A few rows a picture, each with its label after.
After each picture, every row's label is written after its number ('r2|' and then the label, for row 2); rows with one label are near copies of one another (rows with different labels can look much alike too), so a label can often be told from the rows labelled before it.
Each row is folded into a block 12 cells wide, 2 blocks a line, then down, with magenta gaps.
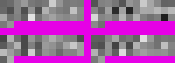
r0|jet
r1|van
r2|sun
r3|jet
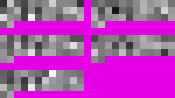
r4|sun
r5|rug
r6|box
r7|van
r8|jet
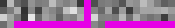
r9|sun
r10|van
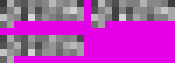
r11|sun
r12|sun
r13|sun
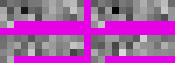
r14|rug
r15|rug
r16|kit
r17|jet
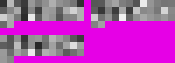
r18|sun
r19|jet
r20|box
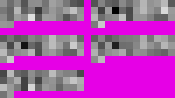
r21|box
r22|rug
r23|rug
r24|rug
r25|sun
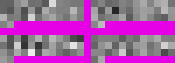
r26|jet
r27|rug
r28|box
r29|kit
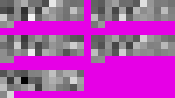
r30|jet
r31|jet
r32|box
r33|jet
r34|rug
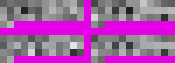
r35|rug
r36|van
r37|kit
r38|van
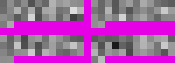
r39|kit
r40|box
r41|box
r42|rug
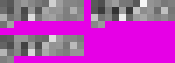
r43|jet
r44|jet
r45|jet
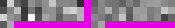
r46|sun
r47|kit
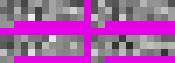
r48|box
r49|sun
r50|jet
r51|van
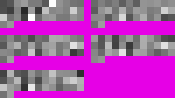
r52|jet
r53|kit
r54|kit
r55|box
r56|sun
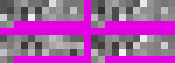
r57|jet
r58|jet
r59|van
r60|jet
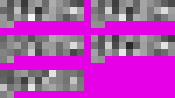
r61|box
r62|box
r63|kit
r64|box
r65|jet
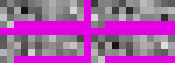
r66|rug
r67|van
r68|sun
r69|rug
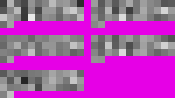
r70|sun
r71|box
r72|kit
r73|box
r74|rug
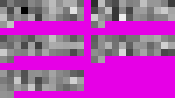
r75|rug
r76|sun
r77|van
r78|kit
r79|box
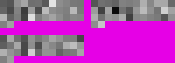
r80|jet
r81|rug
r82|sun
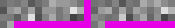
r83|kit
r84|kit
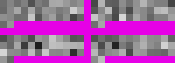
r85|kit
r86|sun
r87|van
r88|rug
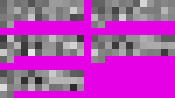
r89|kit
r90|jet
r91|sun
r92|van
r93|van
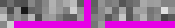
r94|rug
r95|kit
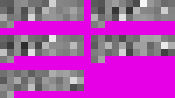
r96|jet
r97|jet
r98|jet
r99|kit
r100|kit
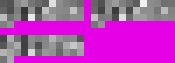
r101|jet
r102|jet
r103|sun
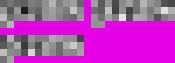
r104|rug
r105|box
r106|sun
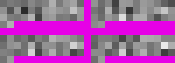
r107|rug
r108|box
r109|kit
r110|kit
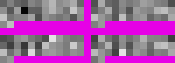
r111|rug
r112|sun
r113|jet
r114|sun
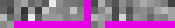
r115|jet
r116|sun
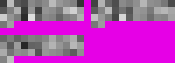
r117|sun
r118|sun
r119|rug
